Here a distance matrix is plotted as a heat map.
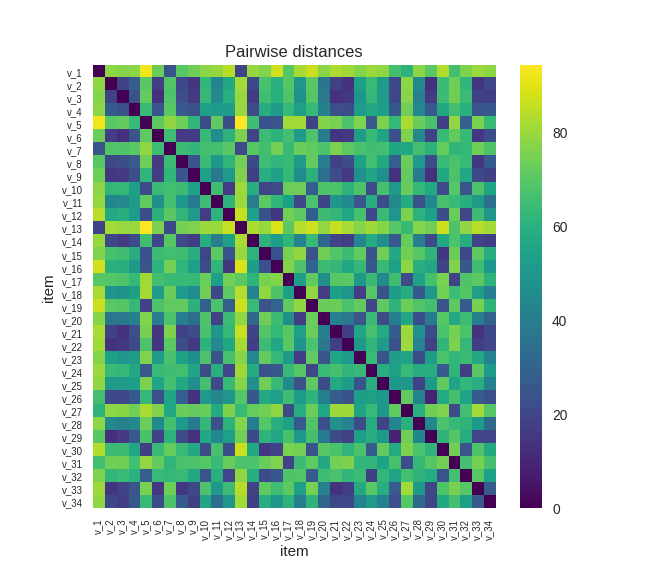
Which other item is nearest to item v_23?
v_18
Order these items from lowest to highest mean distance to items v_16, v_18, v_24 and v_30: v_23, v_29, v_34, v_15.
v_15, v_34, v_23, v_29
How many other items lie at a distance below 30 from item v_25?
5
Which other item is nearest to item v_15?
v_30
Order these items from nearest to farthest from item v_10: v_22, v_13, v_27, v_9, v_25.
v_9, v_22, v_25, v_27, v_13
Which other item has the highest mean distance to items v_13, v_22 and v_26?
v_5
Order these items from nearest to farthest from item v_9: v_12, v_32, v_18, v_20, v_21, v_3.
v_3, v_21, v_20, v_18, v_12, v_32
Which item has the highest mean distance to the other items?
v_13
